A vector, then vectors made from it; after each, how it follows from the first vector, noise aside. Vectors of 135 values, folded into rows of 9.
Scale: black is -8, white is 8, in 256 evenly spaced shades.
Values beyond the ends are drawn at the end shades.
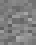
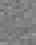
wrapped around, shrunk.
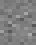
partly zeroed.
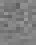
reversed, negated, shrunk.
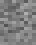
reversed, negated.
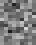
reversed, negated, scaled up.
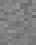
reversed, shrunk.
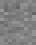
reversed, negated, shrunk.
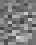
scaled up.
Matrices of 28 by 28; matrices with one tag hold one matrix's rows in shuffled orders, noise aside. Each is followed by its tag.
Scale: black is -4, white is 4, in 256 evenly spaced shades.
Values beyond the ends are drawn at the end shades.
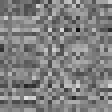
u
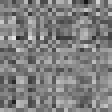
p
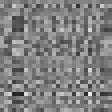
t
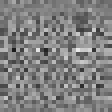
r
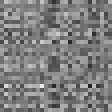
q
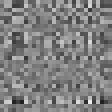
t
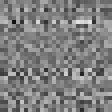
r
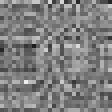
u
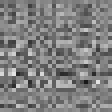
p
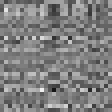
q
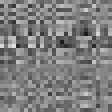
p
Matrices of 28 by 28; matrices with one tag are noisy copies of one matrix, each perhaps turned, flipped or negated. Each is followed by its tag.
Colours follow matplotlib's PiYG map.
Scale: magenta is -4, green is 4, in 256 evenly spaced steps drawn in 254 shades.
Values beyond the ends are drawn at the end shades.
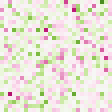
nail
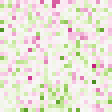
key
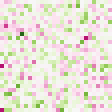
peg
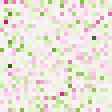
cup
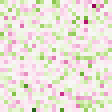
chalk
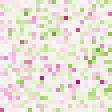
key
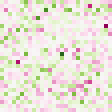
cup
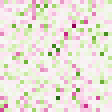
peg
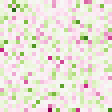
chalk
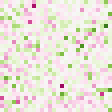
peg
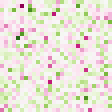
peg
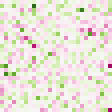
peg
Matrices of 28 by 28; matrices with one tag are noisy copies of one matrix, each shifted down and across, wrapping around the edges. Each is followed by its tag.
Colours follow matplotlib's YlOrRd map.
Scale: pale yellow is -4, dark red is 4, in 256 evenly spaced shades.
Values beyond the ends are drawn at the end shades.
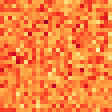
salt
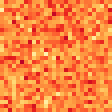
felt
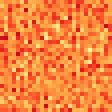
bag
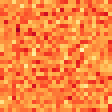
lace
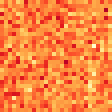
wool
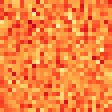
bag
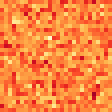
lace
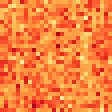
wool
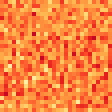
bag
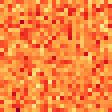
salt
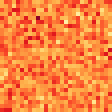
bag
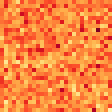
felt
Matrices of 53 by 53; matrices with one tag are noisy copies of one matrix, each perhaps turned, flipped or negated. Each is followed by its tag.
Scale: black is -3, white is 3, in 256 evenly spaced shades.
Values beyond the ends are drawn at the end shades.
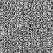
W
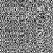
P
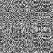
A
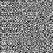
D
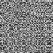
D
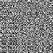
D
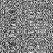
P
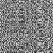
P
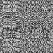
A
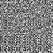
D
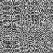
A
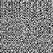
D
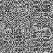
A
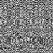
P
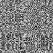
A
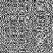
P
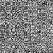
W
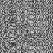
P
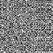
D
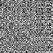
D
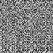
D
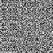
D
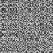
D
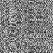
P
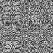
A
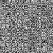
W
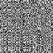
D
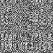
A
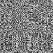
A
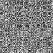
W
